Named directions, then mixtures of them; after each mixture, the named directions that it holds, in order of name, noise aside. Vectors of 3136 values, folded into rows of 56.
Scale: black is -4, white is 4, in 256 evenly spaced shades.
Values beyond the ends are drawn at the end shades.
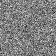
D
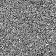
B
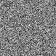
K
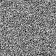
B, D, K.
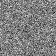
D.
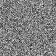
B, K.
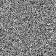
B, K.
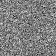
B, D.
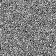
D, K.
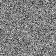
B, D.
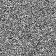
D, K.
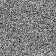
B.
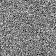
B, D, K.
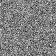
D, K.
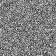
B, D, K.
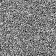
B, D, K.
